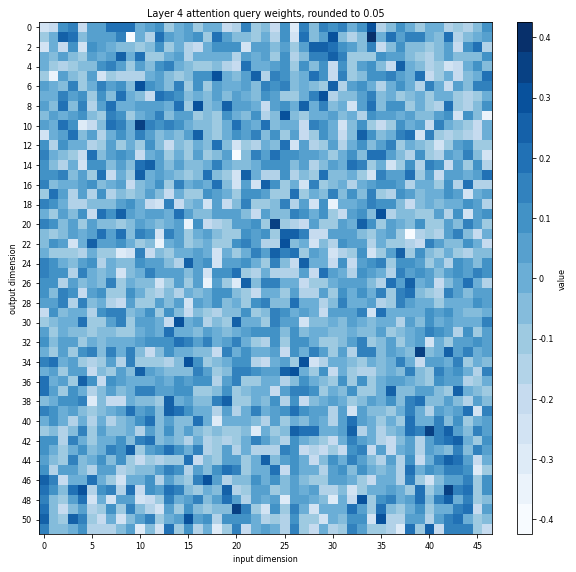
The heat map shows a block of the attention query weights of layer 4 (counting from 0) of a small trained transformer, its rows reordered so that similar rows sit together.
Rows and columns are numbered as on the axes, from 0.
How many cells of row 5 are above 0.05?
14
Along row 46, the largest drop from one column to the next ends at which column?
2
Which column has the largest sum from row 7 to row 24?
25
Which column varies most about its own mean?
20
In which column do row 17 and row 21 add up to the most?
26
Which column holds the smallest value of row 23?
8
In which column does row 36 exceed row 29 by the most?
0
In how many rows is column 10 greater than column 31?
22
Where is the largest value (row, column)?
1, 34
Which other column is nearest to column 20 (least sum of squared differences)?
41
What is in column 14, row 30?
0.3
